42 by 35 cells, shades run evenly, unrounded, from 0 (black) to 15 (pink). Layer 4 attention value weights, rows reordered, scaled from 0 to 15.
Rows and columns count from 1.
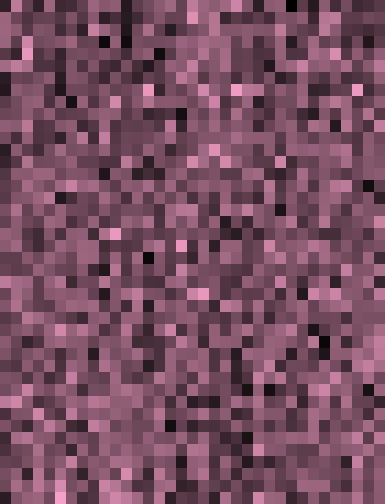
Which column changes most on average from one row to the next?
10
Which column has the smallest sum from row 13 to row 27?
14
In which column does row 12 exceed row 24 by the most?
22
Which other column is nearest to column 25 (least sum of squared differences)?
8
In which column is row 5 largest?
3
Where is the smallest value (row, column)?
1, 27
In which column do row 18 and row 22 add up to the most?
21
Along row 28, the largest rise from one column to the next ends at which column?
15
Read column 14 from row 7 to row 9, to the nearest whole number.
6 14 11
